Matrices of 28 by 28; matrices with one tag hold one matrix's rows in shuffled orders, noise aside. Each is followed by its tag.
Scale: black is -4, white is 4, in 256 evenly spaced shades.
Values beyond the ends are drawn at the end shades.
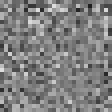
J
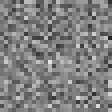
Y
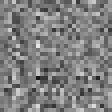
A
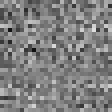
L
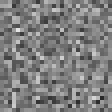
A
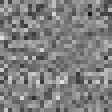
J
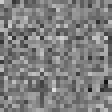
J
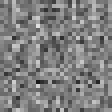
A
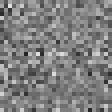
J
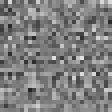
L
